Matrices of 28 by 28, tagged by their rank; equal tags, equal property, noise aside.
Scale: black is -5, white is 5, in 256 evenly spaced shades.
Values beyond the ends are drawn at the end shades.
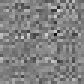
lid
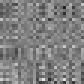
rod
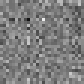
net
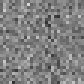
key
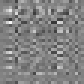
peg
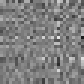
lid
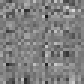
peg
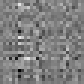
peg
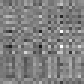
rod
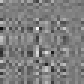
rod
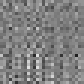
peg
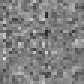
net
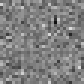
key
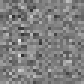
net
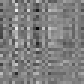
rod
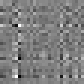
rod
